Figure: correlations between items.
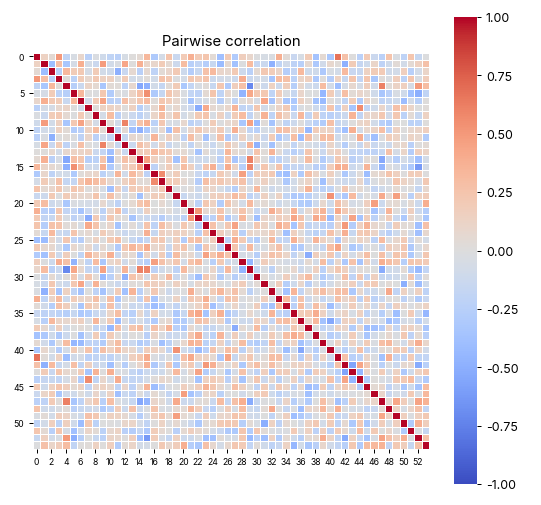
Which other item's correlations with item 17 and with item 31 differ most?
50
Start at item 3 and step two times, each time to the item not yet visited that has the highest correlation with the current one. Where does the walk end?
41
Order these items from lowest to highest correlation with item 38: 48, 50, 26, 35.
26, 48, 50, 35
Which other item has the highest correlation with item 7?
44
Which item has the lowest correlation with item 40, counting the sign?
36
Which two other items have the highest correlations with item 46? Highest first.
20, 53
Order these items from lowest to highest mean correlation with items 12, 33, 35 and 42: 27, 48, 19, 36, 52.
52, 19, 48, 27, 36
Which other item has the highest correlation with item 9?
12
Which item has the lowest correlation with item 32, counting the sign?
1
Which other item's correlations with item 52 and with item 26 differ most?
15
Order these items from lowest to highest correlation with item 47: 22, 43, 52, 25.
22, 43, 25, 52
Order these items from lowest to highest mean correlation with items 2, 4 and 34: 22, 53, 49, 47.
22, 49, 53, 47
